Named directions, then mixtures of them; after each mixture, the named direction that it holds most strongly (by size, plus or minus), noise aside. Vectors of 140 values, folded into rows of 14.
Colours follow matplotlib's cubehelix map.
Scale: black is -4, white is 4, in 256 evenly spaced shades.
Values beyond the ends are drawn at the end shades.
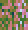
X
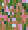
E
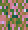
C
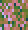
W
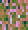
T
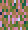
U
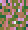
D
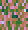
C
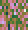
C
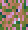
D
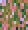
D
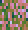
C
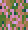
C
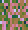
T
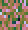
U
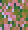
W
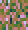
T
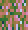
X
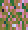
E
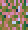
D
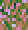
E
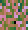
D
